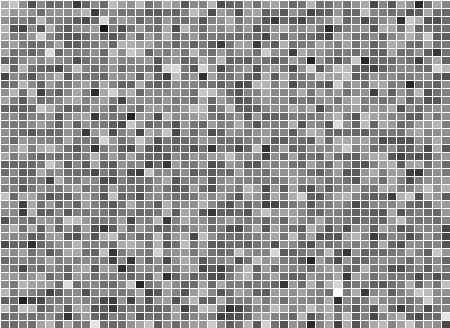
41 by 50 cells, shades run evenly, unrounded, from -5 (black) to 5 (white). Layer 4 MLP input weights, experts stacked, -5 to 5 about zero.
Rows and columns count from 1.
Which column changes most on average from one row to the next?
35
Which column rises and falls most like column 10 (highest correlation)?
41
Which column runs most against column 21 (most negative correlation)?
3
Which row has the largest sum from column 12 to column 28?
12
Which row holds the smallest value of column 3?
38
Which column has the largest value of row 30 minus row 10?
23
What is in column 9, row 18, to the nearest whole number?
0
